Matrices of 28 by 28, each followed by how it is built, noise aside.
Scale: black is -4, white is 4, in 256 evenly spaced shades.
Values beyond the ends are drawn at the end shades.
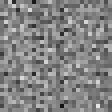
repeating rows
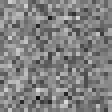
repeating rows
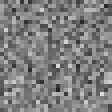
repeating columns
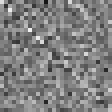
diagonal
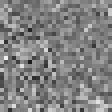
lower triangular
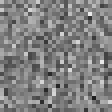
blocks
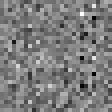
uneven columns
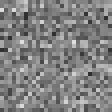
blocks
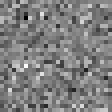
uneven rows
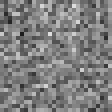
blocks
